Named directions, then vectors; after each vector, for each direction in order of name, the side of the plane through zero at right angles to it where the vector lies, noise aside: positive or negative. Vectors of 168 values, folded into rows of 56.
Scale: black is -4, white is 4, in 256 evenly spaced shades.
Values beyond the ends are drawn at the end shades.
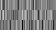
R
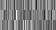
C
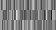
positive, negative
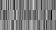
positive, negative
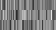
negative, positive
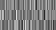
positive, positive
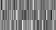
positive, negative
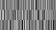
positive, positive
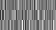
negative, negative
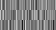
positive, positive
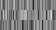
negative, positive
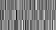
negative, negative
